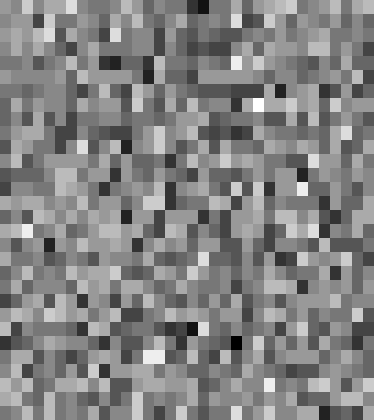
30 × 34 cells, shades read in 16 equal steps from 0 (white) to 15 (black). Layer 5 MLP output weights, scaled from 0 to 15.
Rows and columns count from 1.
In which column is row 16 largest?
12
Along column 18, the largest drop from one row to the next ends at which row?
25
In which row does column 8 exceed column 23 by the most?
27
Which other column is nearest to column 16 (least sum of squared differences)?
17
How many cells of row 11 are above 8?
10
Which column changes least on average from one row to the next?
6
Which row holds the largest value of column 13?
18
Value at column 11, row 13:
12
